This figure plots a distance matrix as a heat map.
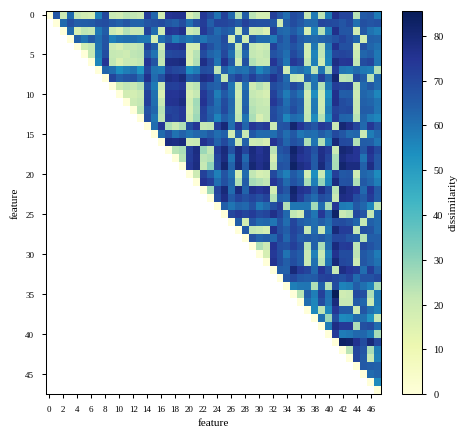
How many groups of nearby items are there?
6
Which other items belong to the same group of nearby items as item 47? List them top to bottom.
7, 24, 34, 38, 40
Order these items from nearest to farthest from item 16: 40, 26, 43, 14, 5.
5, 40, 26, 43, 14
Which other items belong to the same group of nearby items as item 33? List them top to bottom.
1
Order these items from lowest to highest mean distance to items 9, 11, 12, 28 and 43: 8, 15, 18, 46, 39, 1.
39, 15, 46, 8, 1, 18
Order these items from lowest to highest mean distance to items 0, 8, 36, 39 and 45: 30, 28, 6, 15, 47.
30, 6, 15, 28, 47
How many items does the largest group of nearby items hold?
20
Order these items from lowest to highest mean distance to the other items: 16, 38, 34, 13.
13, 16, 38, 34
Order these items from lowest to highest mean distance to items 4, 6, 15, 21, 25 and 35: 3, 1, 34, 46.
46, 3, 34, 1
